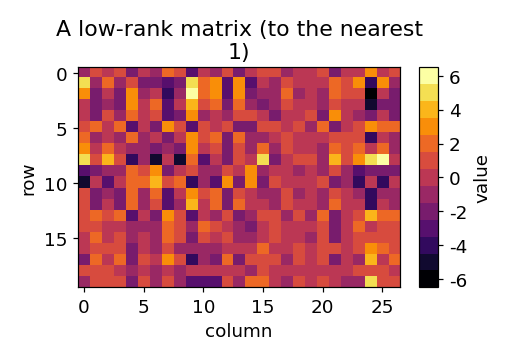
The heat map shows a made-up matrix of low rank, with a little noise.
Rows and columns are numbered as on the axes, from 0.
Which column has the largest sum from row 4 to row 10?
21
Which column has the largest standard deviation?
24
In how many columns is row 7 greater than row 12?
10
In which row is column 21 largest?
8
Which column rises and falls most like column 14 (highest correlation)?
5
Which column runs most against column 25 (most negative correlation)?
6
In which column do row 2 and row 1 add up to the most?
9
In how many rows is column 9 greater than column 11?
10
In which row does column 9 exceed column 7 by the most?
2
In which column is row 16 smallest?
4
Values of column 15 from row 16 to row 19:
2 1 1 2
